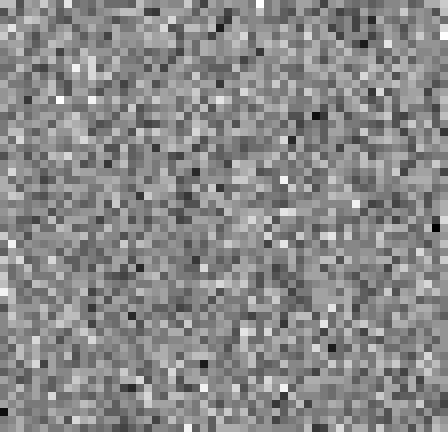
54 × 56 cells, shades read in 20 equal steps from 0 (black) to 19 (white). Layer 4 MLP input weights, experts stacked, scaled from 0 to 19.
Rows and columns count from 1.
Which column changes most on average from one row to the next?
36
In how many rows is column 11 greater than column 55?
31
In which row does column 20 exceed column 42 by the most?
44
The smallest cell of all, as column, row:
55, 29
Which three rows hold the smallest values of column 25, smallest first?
22, 33, 19
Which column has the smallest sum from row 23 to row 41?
12
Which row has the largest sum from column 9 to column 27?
13
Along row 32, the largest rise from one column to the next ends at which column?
53
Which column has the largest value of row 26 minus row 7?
45
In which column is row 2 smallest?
20
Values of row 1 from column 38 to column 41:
12 12 10 5
